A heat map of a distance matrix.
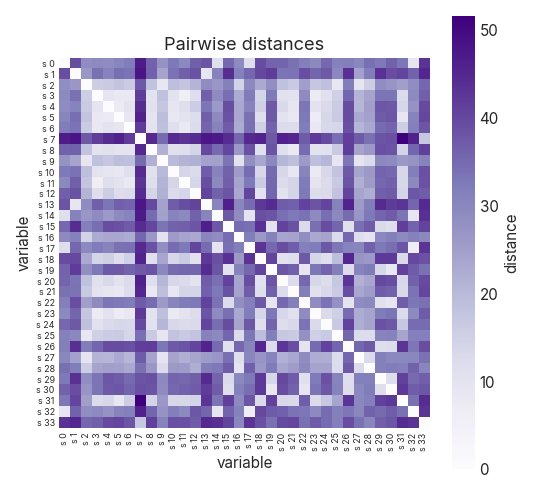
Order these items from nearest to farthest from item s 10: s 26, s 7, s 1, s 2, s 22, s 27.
s 2, s 27, s 22, s 1, s 26, s 7
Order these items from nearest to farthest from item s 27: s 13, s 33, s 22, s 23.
s 23, s 13, s 22, s 33
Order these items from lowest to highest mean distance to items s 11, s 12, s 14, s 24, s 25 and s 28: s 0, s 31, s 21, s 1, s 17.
s 21, s 31, s 0, s 17, s 1
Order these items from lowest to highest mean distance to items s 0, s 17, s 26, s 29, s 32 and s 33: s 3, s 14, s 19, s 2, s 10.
s 14, s 19, s 2, s 3, s 10
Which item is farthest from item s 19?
s 13
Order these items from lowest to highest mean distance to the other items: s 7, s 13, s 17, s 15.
s 17, s 15, s 13, s 7
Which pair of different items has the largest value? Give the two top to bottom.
s 7, s 31
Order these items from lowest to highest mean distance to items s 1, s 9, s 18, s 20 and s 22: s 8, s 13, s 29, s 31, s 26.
s 8, s 31, s 13, s 29, s 26
